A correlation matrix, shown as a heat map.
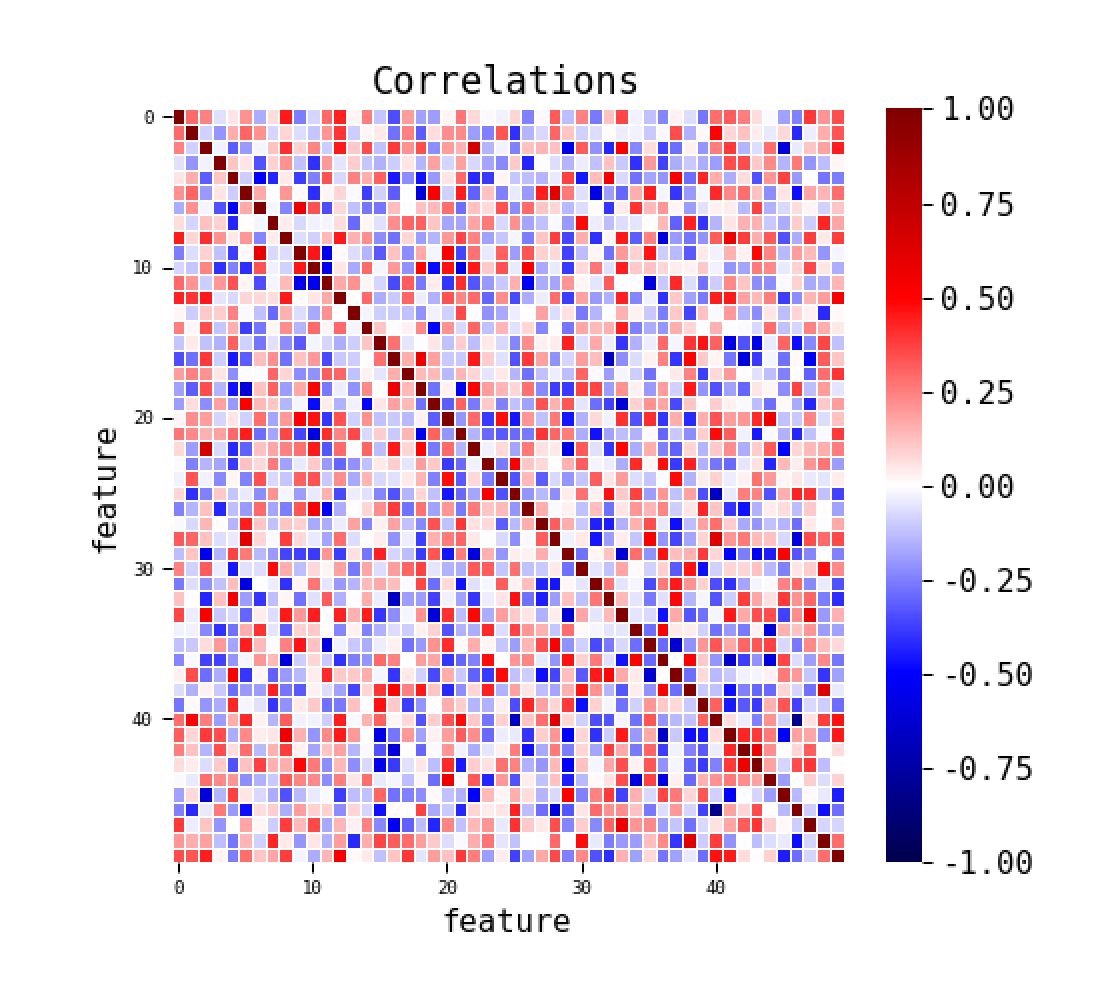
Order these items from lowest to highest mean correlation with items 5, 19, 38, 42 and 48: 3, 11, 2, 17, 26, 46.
46, 26, 2, 11, 3, 17
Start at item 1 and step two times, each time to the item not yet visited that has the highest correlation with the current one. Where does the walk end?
28
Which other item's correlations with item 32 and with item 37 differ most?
25
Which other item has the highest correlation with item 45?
29
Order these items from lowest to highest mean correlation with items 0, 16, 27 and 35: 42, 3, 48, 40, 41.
42, 3, 41, 48, 40
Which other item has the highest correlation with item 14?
33
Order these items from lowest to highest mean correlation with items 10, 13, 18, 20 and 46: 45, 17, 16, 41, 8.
45, 17, 8, 41, 16
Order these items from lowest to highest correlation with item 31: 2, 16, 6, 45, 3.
2, 3, 6, 16, 45
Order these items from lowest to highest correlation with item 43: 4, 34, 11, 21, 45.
21, 4, 11, 45, 34
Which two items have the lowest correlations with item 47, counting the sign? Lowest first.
16, 19
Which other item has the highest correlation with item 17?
49
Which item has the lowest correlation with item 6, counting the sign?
4
